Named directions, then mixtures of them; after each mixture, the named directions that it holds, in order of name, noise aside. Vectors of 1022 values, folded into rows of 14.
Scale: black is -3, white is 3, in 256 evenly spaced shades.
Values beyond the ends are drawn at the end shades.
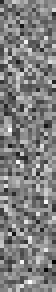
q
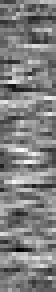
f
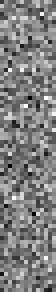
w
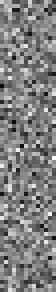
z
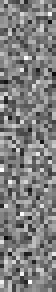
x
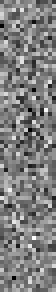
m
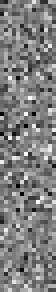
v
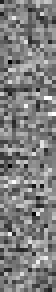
f, q, w.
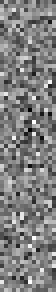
m, x.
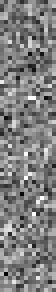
q, v, w.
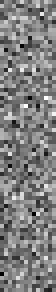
w.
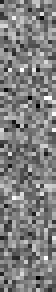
w.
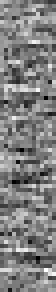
f, q.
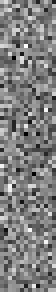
m, v, z.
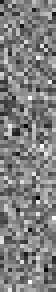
q, v, x.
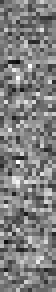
f, q, v.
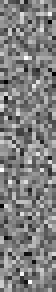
x.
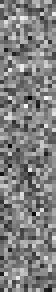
w.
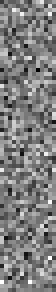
x, z.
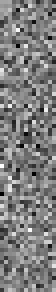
m, z.
